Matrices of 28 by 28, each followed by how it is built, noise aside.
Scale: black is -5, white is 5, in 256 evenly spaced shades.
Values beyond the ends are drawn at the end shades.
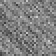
Toeplitz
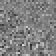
lower triangular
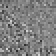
lower triangular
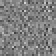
low rank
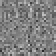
low rank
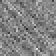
Toeplitz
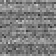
blocks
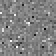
sparse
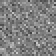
Toeplitz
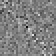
block diagonal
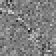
block diagonal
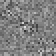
block diagonal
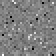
sparse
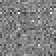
low rank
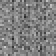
blocks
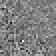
lower triangular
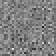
low rank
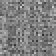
blocks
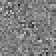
block diagonal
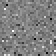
sparse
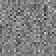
low rank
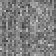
blocks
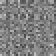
blocks
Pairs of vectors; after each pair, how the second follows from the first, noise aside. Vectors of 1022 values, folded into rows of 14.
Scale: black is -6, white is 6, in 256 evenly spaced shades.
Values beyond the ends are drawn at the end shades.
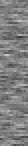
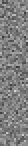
shuffled.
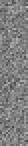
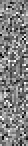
wrapped around, scaled up.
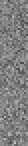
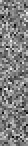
wrapped around, negated, scaled up.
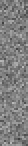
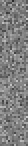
shuffled.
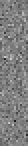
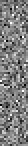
wrapped around, negated, scaled up.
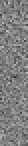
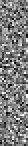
wrapped around, negated, scaled up.
